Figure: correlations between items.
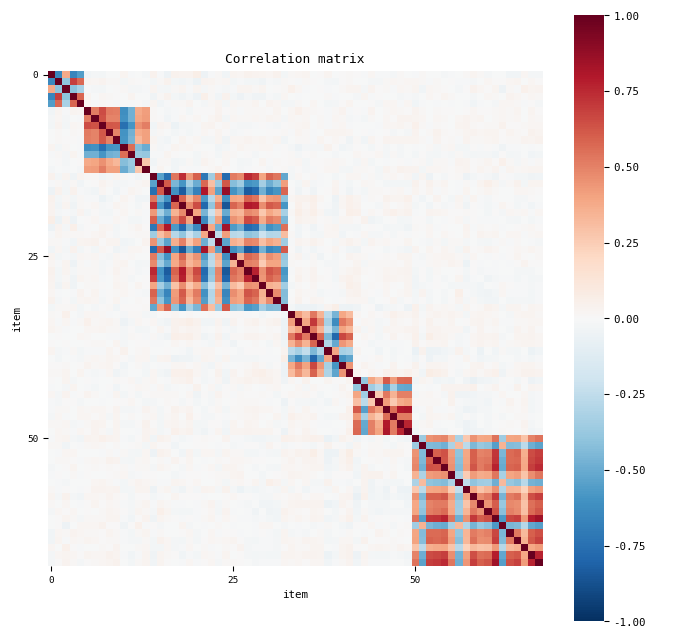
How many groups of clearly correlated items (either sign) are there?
6
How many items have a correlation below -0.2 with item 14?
6
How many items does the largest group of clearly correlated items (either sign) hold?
19
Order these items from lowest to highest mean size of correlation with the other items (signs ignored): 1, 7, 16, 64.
1, 7, 64, 16
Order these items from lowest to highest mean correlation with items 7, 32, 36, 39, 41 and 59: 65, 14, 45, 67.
14, 45, 65, 67
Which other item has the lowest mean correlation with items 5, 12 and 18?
10
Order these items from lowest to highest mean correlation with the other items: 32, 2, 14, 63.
32, 2, 14, 63
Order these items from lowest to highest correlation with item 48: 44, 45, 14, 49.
14, 45, 44, 49
